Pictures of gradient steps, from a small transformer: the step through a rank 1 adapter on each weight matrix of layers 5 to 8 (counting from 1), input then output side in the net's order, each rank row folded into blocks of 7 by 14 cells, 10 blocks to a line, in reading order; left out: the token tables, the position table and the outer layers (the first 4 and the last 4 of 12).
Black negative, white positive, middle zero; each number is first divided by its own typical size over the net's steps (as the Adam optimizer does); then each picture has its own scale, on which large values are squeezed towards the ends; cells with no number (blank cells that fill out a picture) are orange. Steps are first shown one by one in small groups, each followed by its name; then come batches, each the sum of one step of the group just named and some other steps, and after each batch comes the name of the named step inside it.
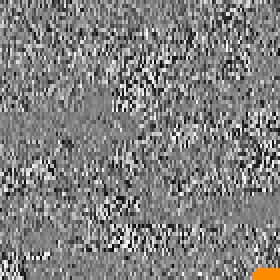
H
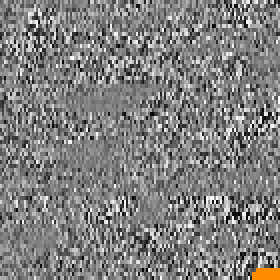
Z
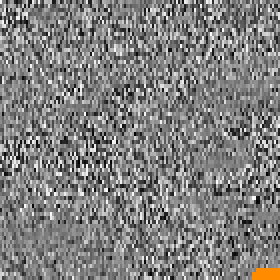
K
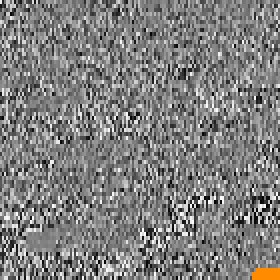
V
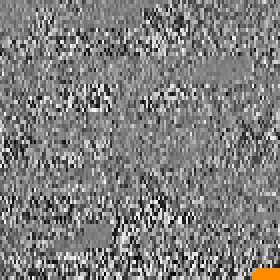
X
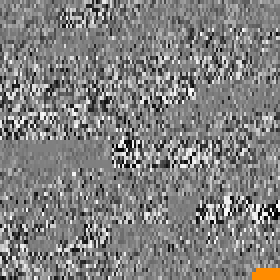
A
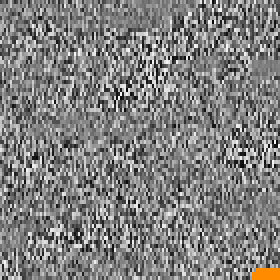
H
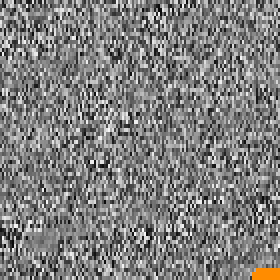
V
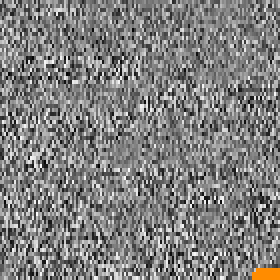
V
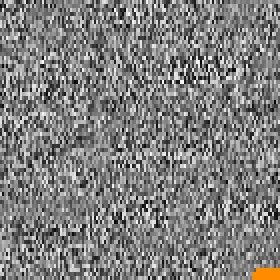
A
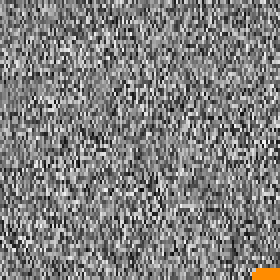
K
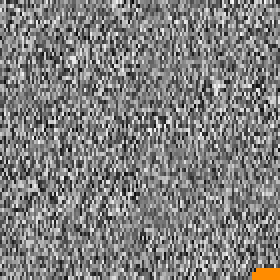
Z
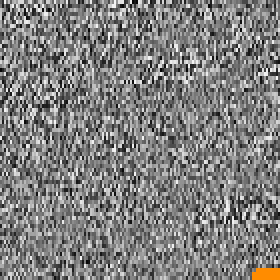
Z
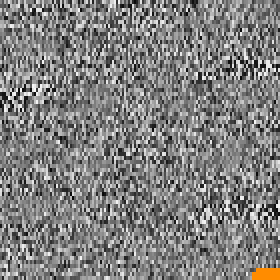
H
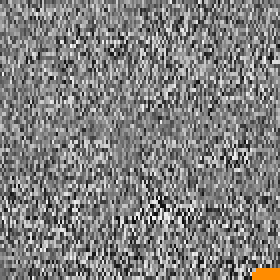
X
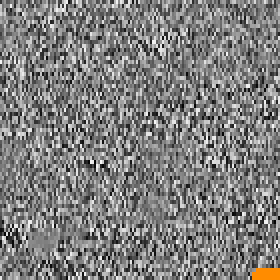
Z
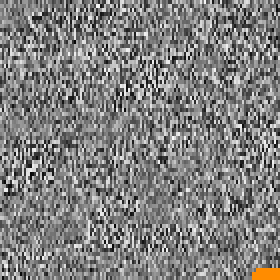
H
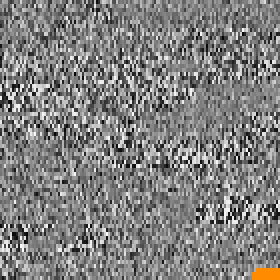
A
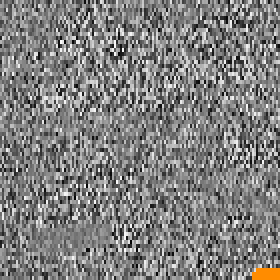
X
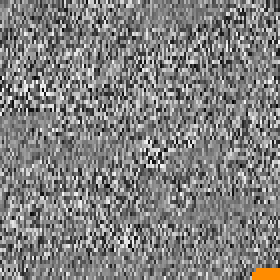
H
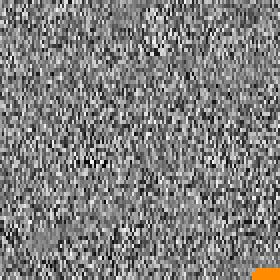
K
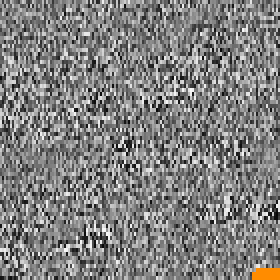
A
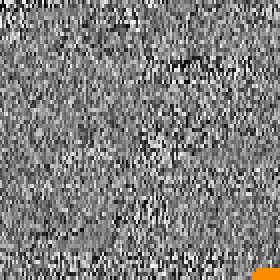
X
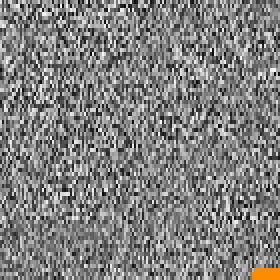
K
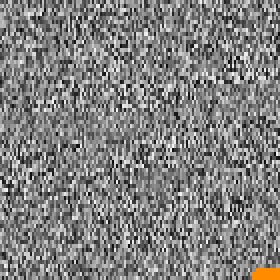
H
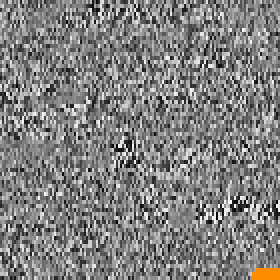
A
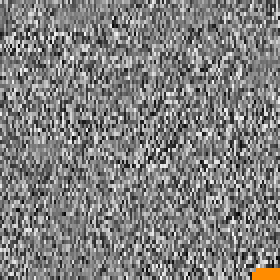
Z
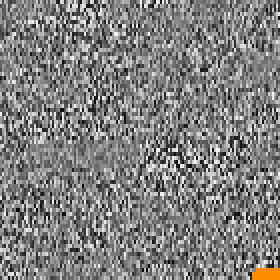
Z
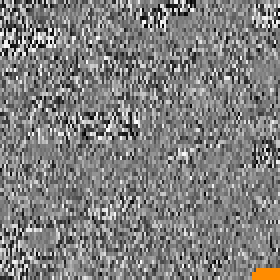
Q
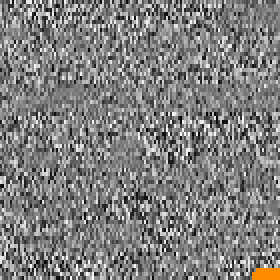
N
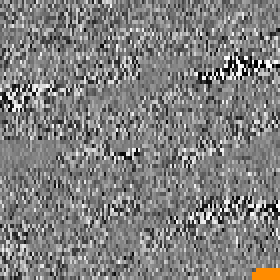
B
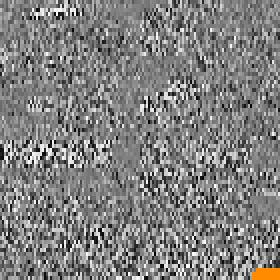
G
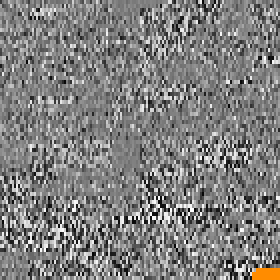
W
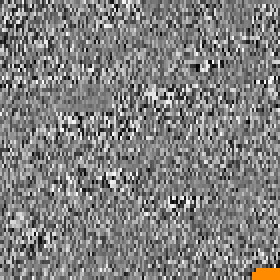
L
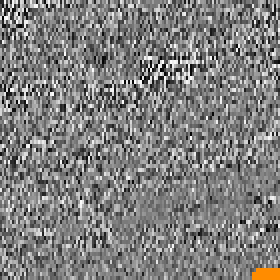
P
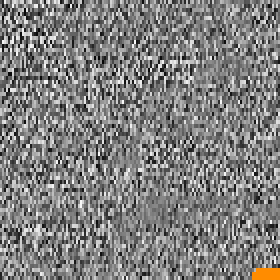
P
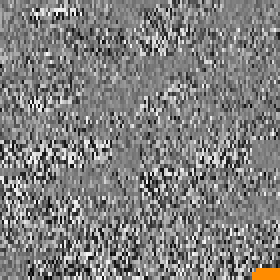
G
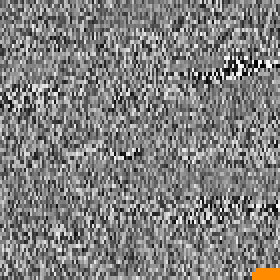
B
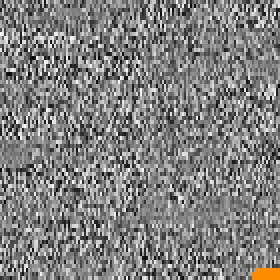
Q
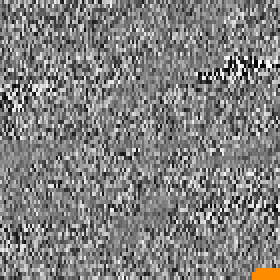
B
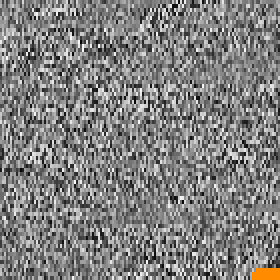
G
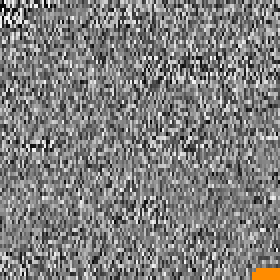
P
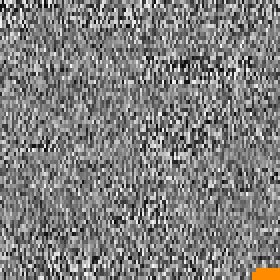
N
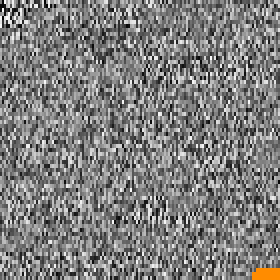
P
